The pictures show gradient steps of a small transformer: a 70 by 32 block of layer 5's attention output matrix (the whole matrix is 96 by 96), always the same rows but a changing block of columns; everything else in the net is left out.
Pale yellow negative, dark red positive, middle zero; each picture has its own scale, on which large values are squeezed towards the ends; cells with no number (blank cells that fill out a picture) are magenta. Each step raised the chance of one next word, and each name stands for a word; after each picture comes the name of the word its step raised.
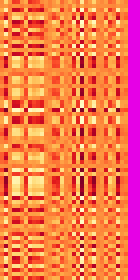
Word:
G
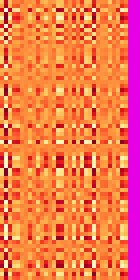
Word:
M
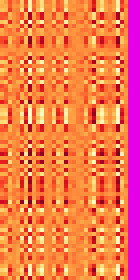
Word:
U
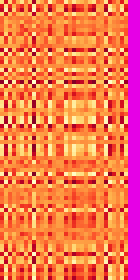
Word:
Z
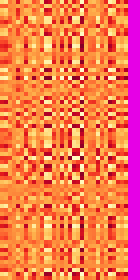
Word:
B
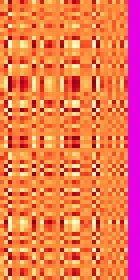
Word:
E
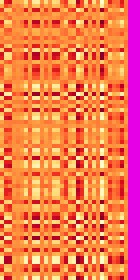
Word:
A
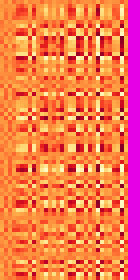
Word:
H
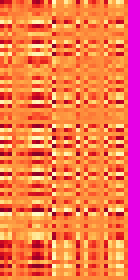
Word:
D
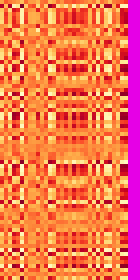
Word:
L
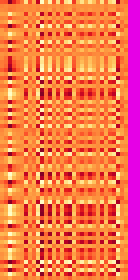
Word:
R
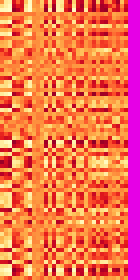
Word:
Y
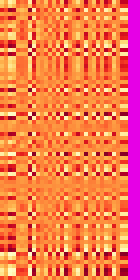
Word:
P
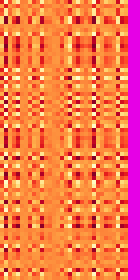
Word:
B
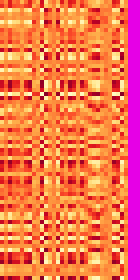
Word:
A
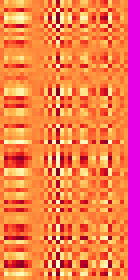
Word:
M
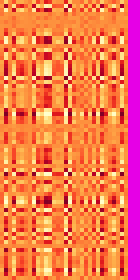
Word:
U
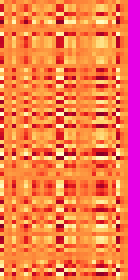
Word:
B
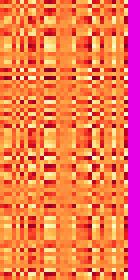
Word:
B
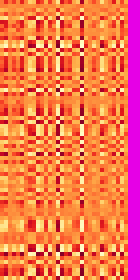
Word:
P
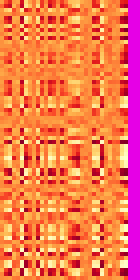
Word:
M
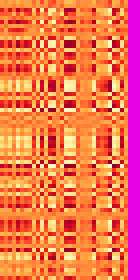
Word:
E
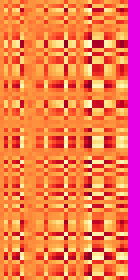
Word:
E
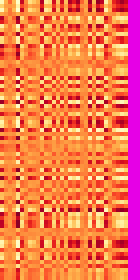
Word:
D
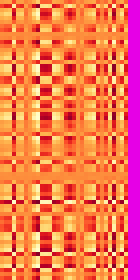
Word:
L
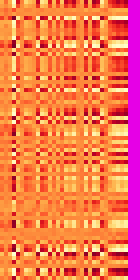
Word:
P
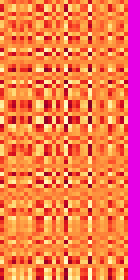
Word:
Z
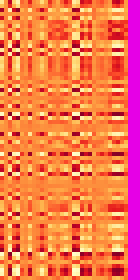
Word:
P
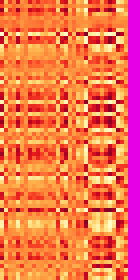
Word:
D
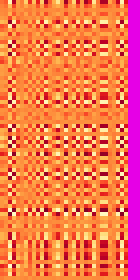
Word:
D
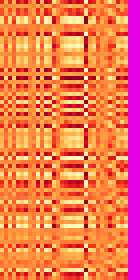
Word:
B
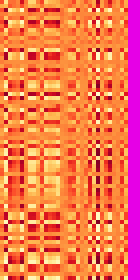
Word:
A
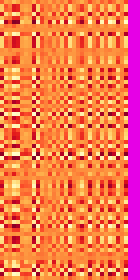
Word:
B
